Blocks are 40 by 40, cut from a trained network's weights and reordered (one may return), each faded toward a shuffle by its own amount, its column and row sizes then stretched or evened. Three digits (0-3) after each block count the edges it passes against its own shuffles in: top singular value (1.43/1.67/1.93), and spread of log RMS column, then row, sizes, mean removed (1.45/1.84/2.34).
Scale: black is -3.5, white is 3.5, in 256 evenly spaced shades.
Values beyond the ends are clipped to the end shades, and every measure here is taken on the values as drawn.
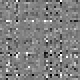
2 3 2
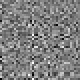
3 2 2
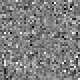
0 2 1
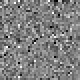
1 1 0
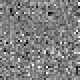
1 1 1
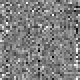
1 2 0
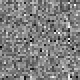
1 0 0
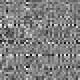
3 0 3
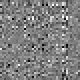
2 3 2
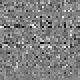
1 1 3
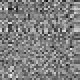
3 1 1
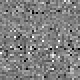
0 0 2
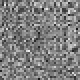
3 1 1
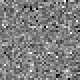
0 0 1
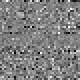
0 0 3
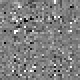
0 2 2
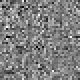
0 1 1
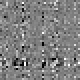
1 3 2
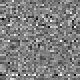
2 0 2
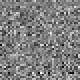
2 0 3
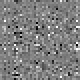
0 3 2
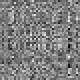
3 3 0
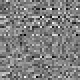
3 0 3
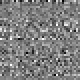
2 0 3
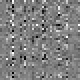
2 3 2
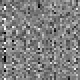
2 3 0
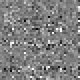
0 2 2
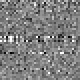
2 0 2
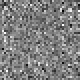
1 2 1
